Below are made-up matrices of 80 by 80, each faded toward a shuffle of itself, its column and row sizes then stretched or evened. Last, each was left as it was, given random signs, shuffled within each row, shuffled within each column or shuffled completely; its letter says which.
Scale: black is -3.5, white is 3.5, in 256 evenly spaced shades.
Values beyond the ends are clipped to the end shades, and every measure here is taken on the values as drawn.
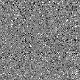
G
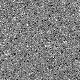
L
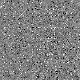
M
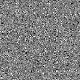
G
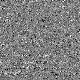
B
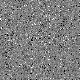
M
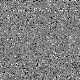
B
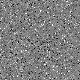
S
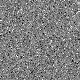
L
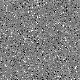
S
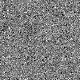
M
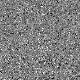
M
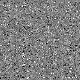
M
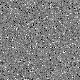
B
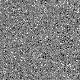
S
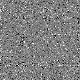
M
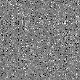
G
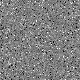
S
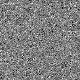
S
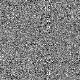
M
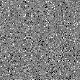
G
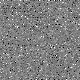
B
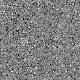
S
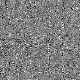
M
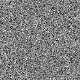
S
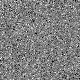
L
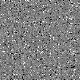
G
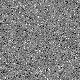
L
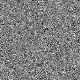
S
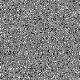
G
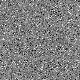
B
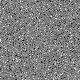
L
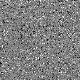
M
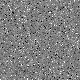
L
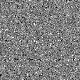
B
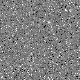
S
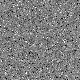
L
